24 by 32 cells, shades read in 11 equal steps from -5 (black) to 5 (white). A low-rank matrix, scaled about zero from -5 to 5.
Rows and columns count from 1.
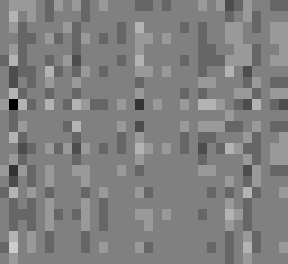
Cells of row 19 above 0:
3
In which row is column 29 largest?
10
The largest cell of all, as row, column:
23, 2
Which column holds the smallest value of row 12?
16
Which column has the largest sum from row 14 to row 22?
26
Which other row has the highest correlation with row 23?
18
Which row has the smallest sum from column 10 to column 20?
1
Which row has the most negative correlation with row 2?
17
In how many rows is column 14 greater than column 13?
3
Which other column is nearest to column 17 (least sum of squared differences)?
19
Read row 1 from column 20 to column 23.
0 0 0 1
